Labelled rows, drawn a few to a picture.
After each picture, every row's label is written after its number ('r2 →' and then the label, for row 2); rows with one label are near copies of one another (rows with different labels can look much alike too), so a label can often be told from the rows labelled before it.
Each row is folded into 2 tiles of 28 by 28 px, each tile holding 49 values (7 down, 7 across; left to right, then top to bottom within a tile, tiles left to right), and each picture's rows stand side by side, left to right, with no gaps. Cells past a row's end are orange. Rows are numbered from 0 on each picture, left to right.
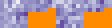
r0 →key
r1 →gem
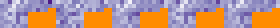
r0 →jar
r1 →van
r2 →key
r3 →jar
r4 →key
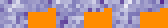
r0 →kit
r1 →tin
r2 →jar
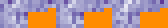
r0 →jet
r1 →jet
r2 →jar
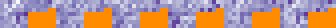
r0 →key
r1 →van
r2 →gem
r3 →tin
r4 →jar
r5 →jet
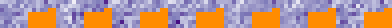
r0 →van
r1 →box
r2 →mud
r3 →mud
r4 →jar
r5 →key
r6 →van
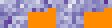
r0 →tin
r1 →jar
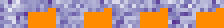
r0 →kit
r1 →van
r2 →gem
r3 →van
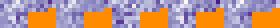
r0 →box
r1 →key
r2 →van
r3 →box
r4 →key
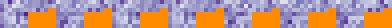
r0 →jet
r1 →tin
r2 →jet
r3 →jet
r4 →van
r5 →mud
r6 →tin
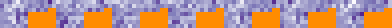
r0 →box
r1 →tin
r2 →gem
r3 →van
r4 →box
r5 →jet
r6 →key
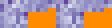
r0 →jet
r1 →jet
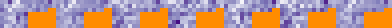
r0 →kit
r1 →key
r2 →gem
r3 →mud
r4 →box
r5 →gem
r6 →jar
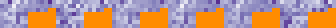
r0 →jar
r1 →van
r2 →jet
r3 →jar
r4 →jar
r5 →tin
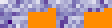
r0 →mud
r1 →tin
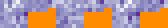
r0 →key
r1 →gem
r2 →key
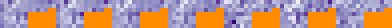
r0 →jet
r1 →jet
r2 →key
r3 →jar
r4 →mud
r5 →box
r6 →van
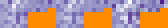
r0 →jar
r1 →jar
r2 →box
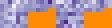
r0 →jar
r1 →mud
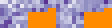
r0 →gem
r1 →jet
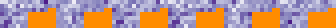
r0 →gem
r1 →box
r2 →van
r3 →gem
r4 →kit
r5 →mud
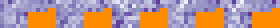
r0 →jet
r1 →tin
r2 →gem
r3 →jar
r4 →kit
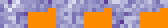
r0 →kit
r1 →jar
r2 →mud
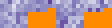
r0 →jar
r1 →tin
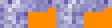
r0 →kit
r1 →jar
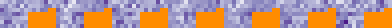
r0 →van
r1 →kit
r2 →van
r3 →box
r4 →key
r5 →tin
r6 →mud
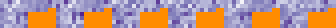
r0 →kit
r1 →jet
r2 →van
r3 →van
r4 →key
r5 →gem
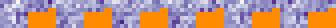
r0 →box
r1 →gem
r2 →mud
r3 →tin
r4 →box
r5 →jet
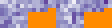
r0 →gem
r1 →box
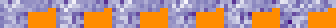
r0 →kit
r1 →kit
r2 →kit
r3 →key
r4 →jet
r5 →mud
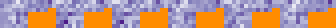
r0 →box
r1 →mud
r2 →mud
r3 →kit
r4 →gem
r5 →jar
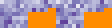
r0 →tin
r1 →van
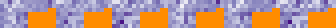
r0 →kit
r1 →mud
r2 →mud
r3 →jar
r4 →key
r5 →mud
